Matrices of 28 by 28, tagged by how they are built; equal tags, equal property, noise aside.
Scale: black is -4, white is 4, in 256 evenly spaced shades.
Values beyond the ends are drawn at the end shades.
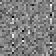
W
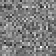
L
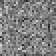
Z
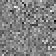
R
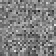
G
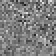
R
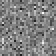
W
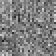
G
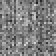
G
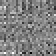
L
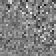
R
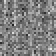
G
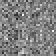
L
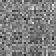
G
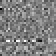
L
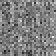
G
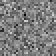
Z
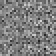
Z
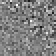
R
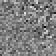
R
